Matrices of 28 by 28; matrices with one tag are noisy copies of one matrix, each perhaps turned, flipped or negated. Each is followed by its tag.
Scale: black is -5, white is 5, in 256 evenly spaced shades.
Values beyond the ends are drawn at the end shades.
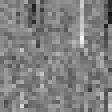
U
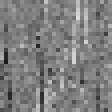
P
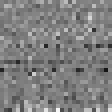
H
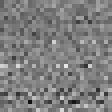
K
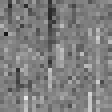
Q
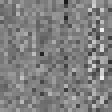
K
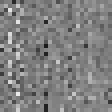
K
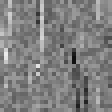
P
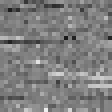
P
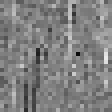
P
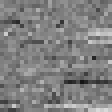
U
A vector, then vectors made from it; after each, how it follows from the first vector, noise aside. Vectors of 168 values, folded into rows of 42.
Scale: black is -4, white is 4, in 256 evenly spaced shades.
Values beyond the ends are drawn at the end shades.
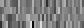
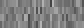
reversed, shrunk.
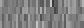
reversed, negated, shrunk.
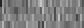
wrapped around, partly zeroed.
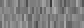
reversed, shrunk.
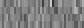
reversed, negated, shrunk.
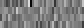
wrapped around, partly zeroed.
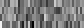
sign-scrambled.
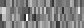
wrapped around, negated.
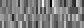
reversed.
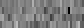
wrapped around, partly zeroed.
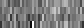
sign-scrambled.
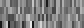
copied.
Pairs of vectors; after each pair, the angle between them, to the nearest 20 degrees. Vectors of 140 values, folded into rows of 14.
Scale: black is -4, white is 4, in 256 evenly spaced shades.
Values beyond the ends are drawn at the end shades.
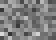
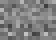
140 degrees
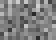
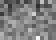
140 degrees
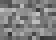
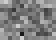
120 degrees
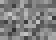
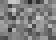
100 degrees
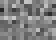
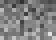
100 degrees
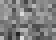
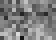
140 degrees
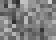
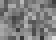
60 degrees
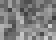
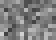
40 degrees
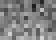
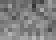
40 degrees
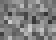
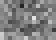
140 degrees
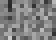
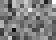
40 degrees
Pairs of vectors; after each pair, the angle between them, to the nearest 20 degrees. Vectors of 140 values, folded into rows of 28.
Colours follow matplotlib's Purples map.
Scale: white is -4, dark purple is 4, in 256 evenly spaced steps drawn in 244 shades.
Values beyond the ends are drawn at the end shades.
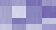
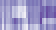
40 degrees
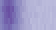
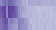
20 degrees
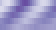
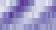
20 degrees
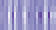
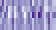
40 degrees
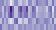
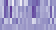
60 degrees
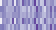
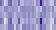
120 degrees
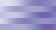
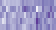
60 degrees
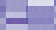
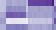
160 degrees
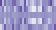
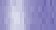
100 degrees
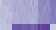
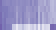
160 degrees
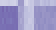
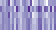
80 degrees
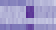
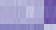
100 degrees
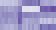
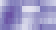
60 degrees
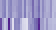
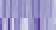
20 degrees
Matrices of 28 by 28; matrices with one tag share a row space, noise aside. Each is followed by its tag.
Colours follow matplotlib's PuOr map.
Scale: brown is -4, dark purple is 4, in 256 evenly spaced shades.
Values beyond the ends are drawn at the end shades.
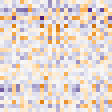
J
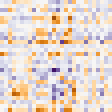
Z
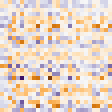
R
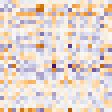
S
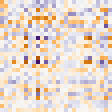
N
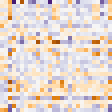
R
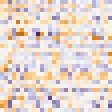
R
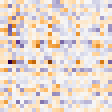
R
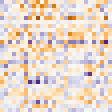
N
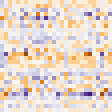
N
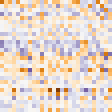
J
